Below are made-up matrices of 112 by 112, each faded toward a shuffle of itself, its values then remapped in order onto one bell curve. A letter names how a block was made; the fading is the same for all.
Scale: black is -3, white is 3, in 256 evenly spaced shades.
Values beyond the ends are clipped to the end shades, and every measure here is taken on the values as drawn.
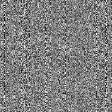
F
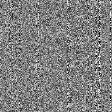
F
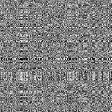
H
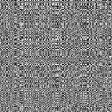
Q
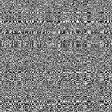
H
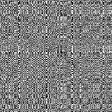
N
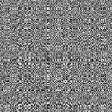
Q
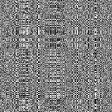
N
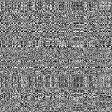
H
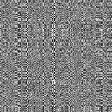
N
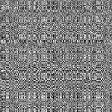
Q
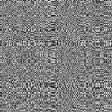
Q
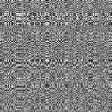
Q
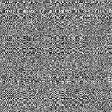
H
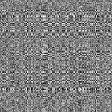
Q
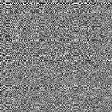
H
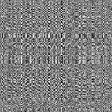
N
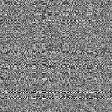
H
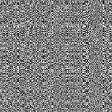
N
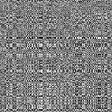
Q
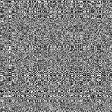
H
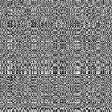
Q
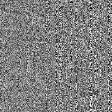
F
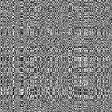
N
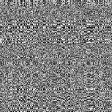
H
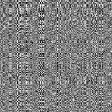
N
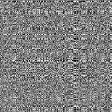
H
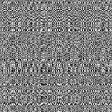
Q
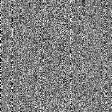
F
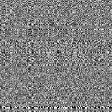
H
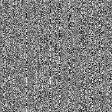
F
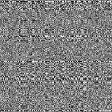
H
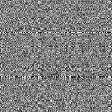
H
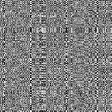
N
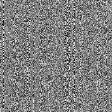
F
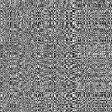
N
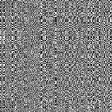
N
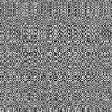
Q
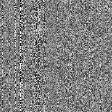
F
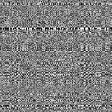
H
